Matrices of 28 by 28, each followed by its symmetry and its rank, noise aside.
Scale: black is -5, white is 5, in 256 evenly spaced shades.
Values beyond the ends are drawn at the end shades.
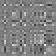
symmetric, rank two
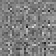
no symmetry, rank four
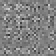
no symmetry, rank four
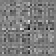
symmetric, rank three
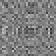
no symmetry, rank three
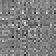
no symmetry, rank four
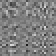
no symmetry, rank three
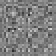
symmetric, rank three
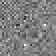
symmetric, rank four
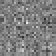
no symmetry, rank four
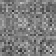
symmetric, rank four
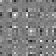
symmetric, rank two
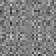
no symmetry, rank three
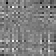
no symmetry, rank three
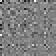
symmetric, rank four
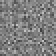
antisymmetric, rank four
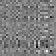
no symmetry, rank four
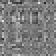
no symmetry, rank four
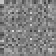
symmetric, rank three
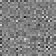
no symmetry, rank four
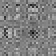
symmetric, rank three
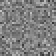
no symmetry, rank four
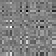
antisymmetric, rank two
